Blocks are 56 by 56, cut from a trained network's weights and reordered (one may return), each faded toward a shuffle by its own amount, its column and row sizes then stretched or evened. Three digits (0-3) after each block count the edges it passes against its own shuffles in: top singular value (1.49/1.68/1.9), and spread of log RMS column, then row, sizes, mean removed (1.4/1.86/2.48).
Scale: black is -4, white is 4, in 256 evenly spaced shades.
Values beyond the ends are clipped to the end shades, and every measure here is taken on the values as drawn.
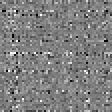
0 2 3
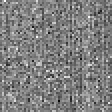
1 0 0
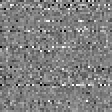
0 0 3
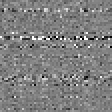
2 0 3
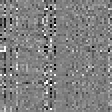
3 3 2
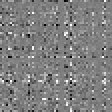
2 3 3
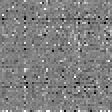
1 2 2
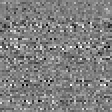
1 0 3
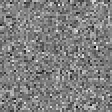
0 1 2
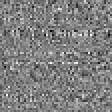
3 0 2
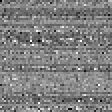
2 0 2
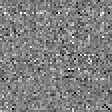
0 0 2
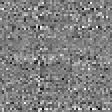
1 1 3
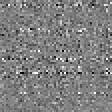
1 1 3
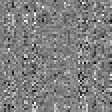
2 3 1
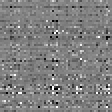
1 2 3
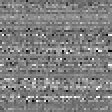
2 0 3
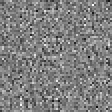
1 2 0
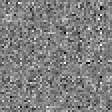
1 2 2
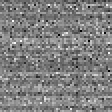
2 0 0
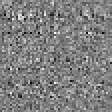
2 2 2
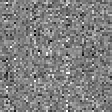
1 2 0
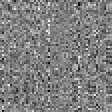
3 3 0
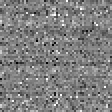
0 1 1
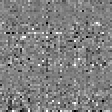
0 1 3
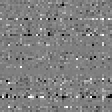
1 1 3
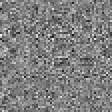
2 1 2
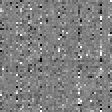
0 3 0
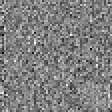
2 2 0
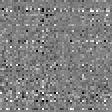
0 2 3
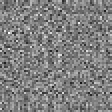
3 0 1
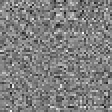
3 1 1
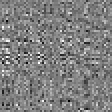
3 3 2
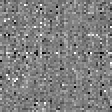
0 2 1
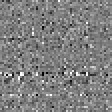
2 2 2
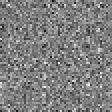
3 2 1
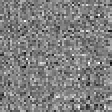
3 1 2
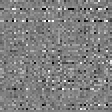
3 2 3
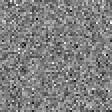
0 1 0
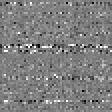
0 0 3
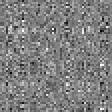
3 3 1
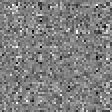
2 2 2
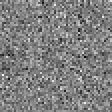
0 1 1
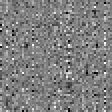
0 3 1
